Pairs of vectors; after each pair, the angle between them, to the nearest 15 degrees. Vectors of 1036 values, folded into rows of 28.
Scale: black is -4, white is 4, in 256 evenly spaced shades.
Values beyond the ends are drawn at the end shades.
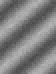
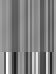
90 degrees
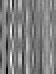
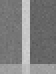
90 degrees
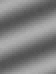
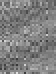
60 degrees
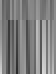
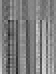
15 degrees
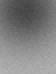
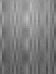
150 degrees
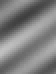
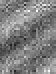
135 degrees
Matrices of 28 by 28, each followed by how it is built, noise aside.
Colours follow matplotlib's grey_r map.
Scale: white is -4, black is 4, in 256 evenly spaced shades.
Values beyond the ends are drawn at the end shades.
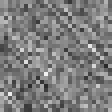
Toeplitz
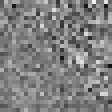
upper triangular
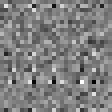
low rank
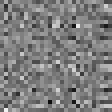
low rank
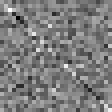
diagonal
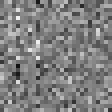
uneven columns
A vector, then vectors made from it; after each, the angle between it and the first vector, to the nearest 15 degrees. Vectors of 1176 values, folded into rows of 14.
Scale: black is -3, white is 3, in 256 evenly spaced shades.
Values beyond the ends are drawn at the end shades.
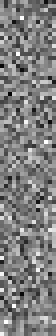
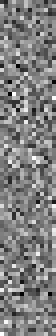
45 degrees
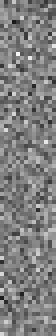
30 degrees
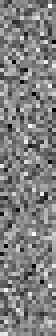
60 degrees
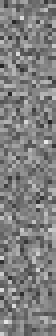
15 degrees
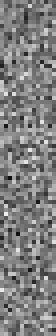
60 degrees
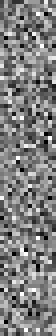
120 degrees
